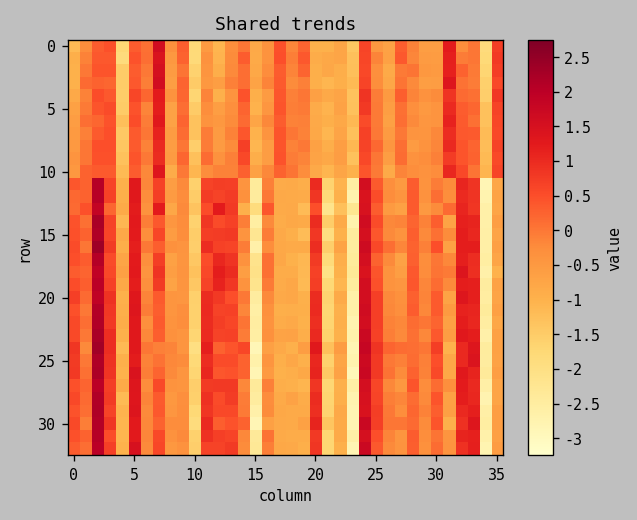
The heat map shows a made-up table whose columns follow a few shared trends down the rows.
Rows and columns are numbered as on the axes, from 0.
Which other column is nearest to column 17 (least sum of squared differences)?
35
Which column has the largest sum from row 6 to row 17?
2
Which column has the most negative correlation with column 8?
10
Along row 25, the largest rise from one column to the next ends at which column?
24
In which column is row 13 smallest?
34
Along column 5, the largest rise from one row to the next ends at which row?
11
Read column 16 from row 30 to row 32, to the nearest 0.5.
-0.5 0 0
